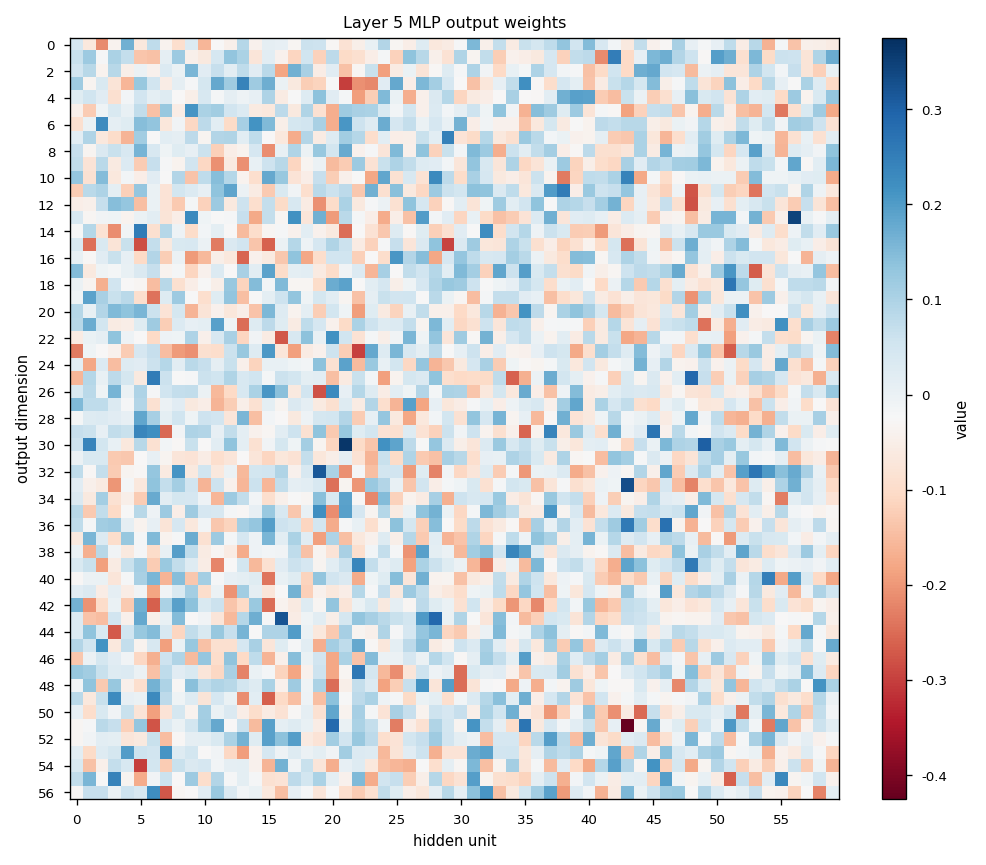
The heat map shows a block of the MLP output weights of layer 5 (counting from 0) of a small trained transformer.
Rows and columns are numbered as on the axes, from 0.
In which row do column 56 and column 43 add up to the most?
33
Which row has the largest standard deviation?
51
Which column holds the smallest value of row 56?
7
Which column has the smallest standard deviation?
18
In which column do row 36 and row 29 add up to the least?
35
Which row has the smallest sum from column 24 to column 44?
32
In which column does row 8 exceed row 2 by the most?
21
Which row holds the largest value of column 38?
11
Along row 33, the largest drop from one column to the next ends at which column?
44
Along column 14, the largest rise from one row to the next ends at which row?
6
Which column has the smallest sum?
41
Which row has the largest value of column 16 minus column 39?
43
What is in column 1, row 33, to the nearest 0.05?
-0.05
